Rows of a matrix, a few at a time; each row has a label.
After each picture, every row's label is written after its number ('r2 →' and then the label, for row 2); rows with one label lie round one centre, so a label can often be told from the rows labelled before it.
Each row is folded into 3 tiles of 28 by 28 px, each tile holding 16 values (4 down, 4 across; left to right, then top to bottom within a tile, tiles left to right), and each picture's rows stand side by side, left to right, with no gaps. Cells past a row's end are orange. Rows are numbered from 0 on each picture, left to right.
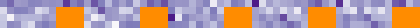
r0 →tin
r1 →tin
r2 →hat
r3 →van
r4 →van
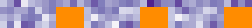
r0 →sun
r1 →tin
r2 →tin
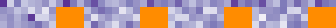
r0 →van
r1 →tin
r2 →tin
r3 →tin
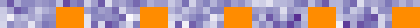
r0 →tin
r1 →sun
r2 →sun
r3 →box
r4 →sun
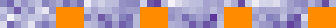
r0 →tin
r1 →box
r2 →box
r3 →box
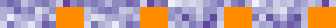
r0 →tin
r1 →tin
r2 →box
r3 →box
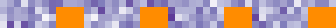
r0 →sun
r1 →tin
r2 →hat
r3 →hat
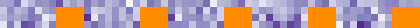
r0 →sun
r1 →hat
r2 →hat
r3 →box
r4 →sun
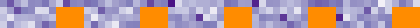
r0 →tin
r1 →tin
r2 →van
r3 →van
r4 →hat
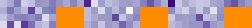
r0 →sun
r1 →van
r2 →van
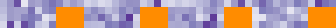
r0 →sun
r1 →box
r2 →box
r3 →tin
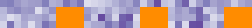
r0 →tin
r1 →box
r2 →sun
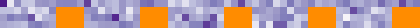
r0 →van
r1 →van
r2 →box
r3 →sun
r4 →tin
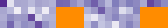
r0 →van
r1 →tin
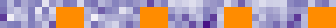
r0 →hat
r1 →tin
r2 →box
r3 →box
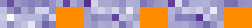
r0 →tin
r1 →van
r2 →van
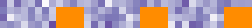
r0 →hat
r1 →sun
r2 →sun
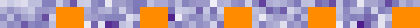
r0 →box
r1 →sun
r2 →hat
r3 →tin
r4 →sun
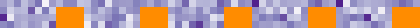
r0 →hat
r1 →sun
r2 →sun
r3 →van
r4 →van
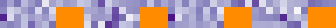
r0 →hat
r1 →sun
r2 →hat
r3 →van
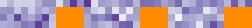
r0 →box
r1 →van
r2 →tin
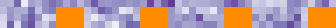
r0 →sun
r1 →tin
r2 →van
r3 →box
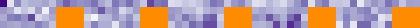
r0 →van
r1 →tin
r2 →box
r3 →box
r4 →sun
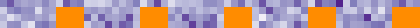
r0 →tin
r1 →box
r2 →box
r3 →tin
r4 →van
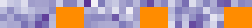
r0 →box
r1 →van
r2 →sun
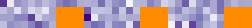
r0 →van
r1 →hat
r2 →sun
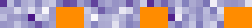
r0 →van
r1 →tin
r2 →hat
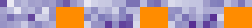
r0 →van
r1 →box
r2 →box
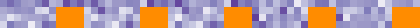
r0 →tin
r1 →tin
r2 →tin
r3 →hat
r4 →hat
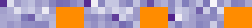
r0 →van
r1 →van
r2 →hat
